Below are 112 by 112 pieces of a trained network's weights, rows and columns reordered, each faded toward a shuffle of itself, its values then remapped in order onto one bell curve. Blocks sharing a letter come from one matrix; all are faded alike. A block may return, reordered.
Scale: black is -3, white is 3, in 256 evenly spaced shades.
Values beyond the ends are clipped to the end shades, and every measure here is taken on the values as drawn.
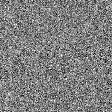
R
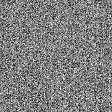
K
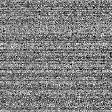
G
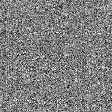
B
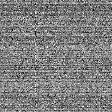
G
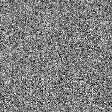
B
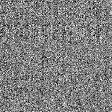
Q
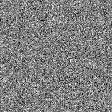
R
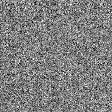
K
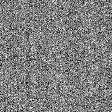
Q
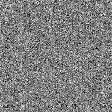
K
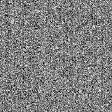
Q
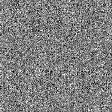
Q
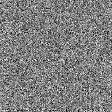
B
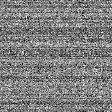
G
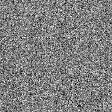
K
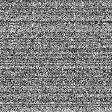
G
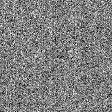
Q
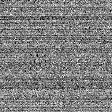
G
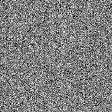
B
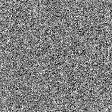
K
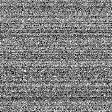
G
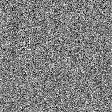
R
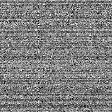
G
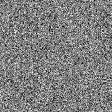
R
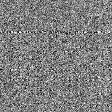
Q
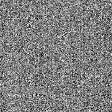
Q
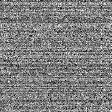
G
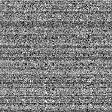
G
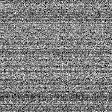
G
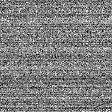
G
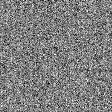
K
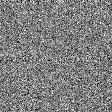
K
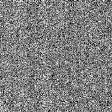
Q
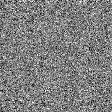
K
